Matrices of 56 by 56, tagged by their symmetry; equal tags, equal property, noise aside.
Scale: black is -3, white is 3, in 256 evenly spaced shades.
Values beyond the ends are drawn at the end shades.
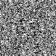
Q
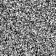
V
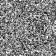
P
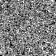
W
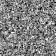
Q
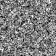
W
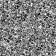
Q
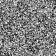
Q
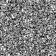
Q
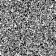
V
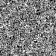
W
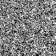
V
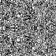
P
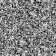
Q
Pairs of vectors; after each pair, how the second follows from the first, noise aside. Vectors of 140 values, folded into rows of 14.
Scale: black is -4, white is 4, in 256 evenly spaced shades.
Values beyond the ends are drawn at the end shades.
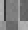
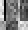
scaled up.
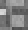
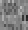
reversed, negated, partly zeroed.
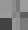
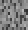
shuffled.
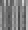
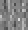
wrapped around, partly zeroed.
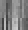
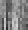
copied.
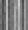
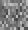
shuffled.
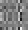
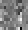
sign-scrambled.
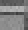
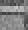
copied.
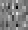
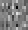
copied.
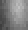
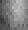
copied.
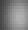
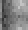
wrapped around.
